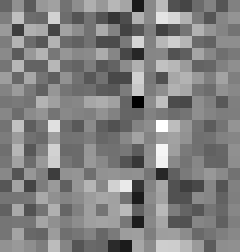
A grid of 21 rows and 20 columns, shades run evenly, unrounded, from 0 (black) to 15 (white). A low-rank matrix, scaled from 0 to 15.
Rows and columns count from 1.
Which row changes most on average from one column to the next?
16
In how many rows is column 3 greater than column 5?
5
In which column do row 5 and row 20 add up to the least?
12
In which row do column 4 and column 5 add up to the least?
15
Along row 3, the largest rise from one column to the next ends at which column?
3
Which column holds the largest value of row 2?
14
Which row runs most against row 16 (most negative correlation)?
7
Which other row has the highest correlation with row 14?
13
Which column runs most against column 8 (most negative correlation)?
19
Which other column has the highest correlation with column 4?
9
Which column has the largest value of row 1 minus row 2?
10
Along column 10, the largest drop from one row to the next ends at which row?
2
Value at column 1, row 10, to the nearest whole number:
8
